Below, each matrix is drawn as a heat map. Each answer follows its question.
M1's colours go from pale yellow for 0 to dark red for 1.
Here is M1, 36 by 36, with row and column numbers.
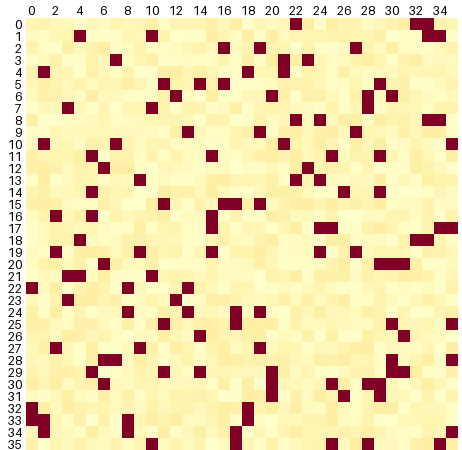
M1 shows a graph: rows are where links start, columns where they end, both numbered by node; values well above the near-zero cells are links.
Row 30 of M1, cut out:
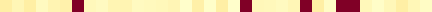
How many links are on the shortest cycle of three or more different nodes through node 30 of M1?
3
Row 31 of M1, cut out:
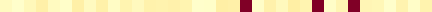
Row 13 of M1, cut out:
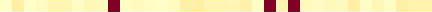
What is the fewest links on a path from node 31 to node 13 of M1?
6
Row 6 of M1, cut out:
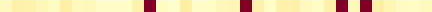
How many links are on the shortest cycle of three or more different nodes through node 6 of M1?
3
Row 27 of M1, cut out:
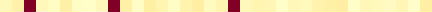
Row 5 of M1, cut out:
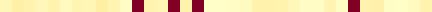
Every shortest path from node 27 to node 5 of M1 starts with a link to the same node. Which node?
node 2
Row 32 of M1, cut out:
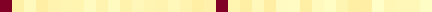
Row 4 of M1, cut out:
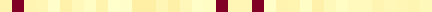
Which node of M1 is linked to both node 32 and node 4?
node 18
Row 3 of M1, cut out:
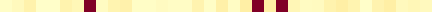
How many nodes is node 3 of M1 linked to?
3
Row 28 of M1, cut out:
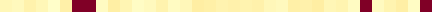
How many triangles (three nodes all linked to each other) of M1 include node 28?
1
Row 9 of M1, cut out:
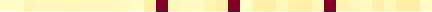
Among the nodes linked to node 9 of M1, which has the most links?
node 19
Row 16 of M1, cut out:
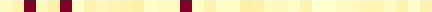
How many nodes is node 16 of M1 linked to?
3
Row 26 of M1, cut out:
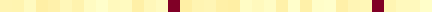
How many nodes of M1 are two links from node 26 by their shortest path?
3
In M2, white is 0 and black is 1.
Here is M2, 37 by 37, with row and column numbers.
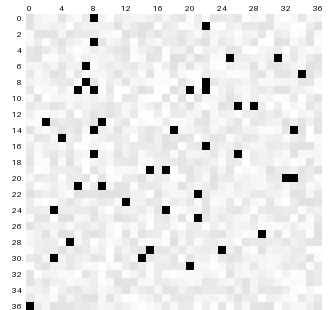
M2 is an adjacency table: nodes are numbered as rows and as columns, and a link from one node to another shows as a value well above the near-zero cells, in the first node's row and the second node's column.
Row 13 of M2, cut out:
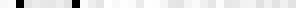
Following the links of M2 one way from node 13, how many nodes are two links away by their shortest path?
4
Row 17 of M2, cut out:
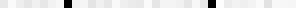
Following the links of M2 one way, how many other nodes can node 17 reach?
11
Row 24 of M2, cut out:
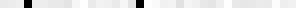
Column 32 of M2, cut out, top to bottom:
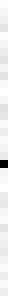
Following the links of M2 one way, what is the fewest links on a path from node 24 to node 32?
7
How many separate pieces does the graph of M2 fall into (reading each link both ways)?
4
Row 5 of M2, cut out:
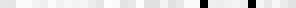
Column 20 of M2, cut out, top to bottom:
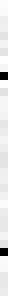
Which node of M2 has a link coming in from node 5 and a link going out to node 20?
node 31
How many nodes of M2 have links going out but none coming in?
9
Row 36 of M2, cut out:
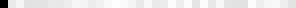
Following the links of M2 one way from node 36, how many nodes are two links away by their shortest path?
1
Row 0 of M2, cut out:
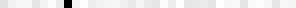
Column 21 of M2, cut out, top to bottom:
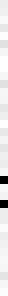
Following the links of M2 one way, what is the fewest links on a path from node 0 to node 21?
3
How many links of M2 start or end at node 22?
5
